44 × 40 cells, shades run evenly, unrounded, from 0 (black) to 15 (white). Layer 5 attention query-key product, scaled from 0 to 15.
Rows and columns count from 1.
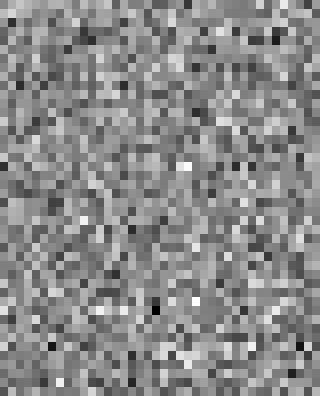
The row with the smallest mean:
10
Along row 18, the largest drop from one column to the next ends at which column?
38
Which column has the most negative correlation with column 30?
5
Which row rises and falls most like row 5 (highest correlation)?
19
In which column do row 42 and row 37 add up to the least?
37
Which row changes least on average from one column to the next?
24
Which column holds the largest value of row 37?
28
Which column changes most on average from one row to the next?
32
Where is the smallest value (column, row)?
20, 35
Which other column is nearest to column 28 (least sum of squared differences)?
3
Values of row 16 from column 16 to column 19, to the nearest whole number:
7 8 9 11
